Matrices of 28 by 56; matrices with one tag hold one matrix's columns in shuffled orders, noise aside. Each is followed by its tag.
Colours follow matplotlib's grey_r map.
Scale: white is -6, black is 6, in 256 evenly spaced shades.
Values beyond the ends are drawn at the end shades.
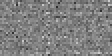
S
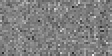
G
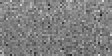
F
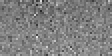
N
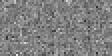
G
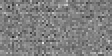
S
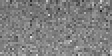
N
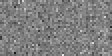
G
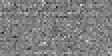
S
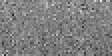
F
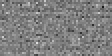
S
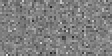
G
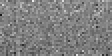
F
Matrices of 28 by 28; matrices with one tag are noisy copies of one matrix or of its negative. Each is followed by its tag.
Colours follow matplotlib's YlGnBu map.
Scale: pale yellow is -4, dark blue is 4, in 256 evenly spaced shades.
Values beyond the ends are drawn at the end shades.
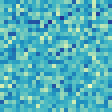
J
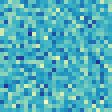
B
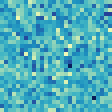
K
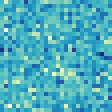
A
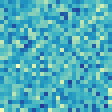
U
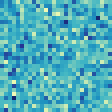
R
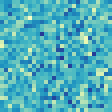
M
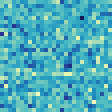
K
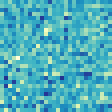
R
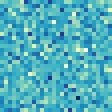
B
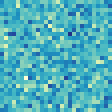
J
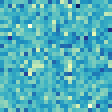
K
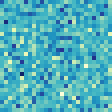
B
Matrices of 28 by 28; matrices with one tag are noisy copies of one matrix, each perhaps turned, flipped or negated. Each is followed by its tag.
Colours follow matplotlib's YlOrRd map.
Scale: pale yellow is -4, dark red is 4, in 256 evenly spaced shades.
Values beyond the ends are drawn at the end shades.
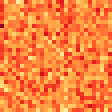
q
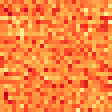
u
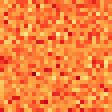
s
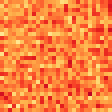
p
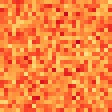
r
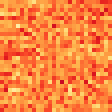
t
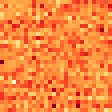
p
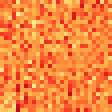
u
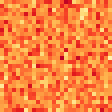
q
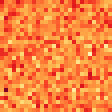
s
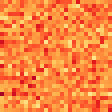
u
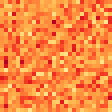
s
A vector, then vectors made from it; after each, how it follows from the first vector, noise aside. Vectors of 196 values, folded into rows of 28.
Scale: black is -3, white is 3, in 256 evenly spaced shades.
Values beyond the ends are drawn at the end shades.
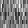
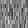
reversed, shrunk.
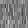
reversed, shrunk.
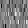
negated, partly zeroed.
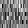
copied.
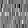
negated, partly zeroed.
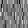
negated, partly zeroed.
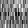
copied.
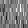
wrapped around, partly zeroed.
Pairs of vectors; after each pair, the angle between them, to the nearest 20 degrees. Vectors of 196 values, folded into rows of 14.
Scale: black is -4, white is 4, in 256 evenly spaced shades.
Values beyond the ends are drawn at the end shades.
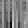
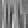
60 degrees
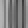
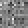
80 degrees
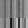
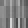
160 degrees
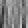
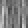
160 degrees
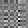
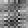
140 degrees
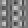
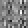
60 degrees
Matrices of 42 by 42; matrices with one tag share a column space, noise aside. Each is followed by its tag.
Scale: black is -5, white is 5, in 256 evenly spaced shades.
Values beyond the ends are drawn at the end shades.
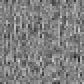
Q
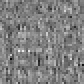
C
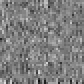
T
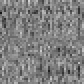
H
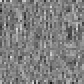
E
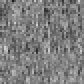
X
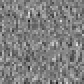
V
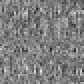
H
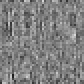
E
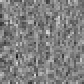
Q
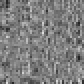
T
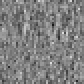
E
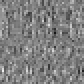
H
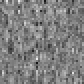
X
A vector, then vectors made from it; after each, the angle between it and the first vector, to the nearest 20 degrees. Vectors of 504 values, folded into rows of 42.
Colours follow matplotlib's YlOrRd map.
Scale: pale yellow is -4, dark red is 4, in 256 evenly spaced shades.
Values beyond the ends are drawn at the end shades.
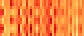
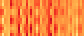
20 degrees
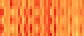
20 degrees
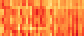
140 degrees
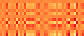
100 degrees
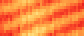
80 degrees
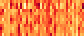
40 degrees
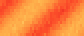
80 degrees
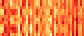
160 degrees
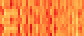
20 degrees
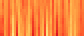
100 degrees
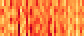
40 degrees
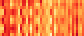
160 degrees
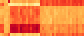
100 degrees
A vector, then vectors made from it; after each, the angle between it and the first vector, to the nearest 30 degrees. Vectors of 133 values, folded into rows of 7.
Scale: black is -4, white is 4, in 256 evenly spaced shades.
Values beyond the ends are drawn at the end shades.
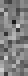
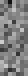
60 degrees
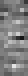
90 degrees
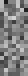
90 degrees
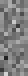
150 degrees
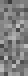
30 degrees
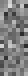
120 degrees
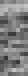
120 degrees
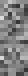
90 degrees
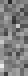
60 degrees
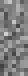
150 degrees
